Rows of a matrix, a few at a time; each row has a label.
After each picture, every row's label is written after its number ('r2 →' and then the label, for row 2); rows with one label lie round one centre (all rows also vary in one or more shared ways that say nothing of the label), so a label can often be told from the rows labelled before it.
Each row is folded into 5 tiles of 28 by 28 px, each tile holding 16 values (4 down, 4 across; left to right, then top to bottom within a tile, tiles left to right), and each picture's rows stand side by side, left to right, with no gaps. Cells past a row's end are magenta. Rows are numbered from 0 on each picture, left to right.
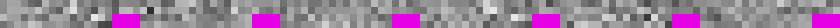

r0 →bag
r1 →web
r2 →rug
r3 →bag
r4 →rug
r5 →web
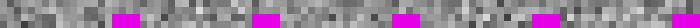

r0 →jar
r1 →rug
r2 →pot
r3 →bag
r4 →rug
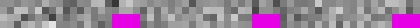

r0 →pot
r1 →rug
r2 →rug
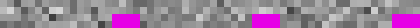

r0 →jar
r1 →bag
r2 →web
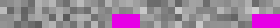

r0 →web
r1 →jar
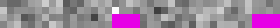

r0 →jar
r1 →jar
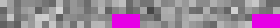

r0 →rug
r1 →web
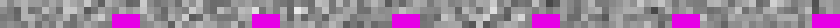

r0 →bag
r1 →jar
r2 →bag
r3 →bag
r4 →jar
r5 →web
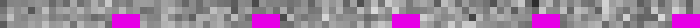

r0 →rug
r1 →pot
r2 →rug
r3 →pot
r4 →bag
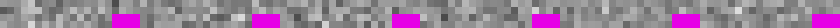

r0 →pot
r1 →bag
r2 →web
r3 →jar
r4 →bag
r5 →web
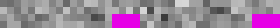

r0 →jar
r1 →web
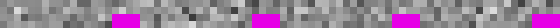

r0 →bag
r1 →pot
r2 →bag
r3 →bag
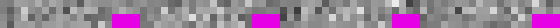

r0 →pot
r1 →rug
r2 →rug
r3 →bag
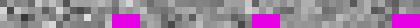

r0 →web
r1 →jar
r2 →pot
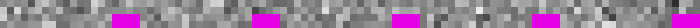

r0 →web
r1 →web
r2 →bag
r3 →rug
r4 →pot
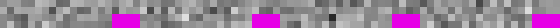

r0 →web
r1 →web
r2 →pot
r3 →web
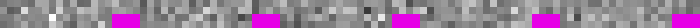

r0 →rug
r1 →rug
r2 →bag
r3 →web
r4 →rug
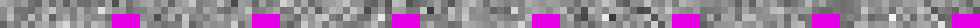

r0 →rug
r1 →web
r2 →bag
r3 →web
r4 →web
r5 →rug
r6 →rug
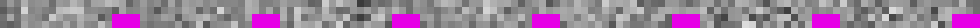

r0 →rug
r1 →jar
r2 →bag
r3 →bag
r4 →bag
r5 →web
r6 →jar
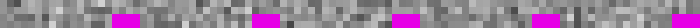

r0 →jar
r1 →web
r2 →bag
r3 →jar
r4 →rug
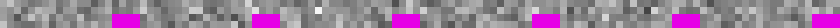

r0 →web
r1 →jar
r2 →jar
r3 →jar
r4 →web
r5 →jar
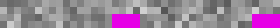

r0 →jar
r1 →jar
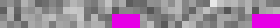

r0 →rug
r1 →web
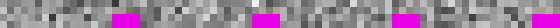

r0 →pot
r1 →bag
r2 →web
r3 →jar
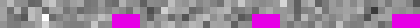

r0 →web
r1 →pot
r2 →jar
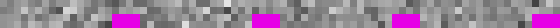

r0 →bag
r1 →web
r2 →jar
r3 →jar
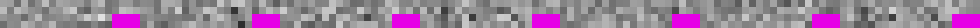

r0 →bag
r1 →jar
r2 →jar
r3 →web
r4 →rug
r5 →rug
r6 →jar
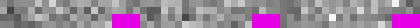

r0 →web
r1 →pot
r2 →rug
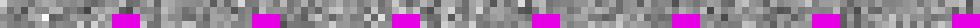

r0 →web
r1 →pot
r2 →bag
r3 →pot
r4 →pot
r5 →web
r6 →rug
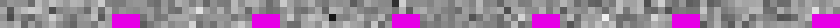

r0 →web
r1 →rug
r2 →pot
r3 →bag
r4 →rug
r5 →jar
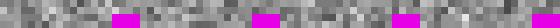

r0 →jar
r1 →web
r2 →pot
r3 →web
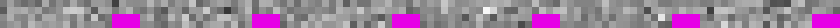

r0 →rug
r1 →web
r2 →rug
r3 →bag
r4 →bag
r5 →pot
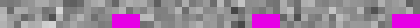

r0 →pot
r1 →jar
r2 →jar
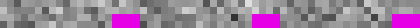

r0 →jar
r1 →jar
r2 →bag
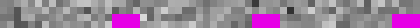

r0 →web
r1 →pot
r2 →web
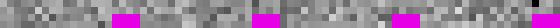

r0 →jar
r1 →web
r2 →rug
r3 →pot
